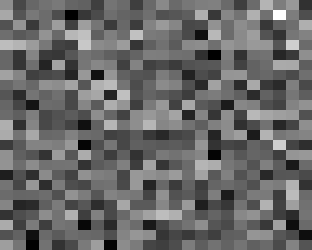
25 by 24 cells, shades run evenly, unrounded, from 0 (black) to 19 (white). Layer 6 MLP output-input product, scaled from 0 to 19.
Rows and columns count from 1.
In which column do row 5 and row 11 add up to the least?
11
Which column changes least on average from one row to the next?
18
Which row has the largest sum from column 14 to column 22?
2
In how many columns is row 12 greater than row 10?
15
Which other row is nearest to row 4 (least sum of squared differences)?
20
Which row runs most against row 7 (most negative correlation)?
22
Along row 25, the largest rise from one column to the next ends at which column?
10
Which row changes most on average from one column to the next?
23
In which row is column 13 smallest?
14
